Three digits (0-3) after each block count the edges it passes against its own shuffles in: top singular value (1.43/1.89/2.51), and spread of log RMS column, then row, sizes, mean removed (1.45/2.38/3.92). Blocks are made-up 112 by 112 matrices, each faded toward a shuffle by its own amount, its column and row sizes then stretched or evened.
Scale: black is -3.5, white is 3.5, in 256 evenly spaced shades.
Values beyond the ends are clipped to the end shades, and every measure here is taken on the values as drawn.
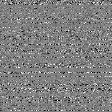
1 0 3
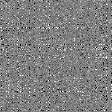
0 2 2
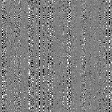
3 3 1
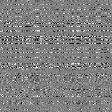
3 1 3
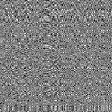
3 1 2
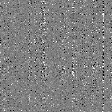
2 2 1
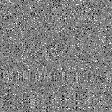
2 0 1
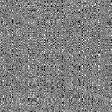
3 2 1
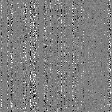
2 3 0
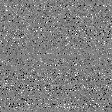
0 0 2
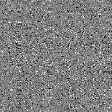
2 1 1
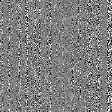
1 3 0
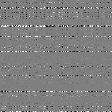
3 1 3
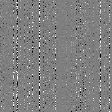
3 3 0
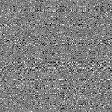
3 0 2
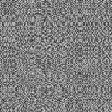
3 0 1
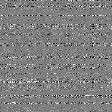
2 1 3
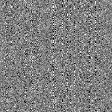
2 2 0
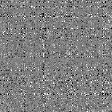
2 2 2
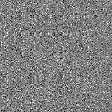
2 1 0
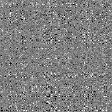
2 2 2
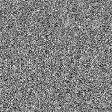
1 0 1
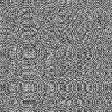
3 0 1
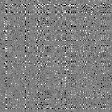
3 2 2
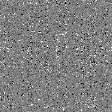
0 2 1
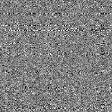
2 1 2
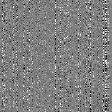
2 3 0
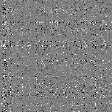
1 2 2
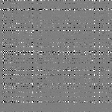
3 2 3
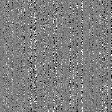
0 3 0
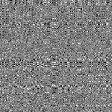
3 0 2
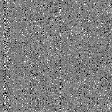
2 2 0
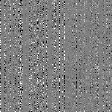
2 3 1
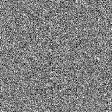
1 1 0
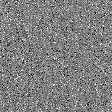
0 1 0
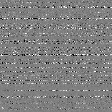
2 0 3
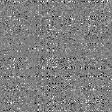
1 2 2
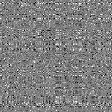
3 1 2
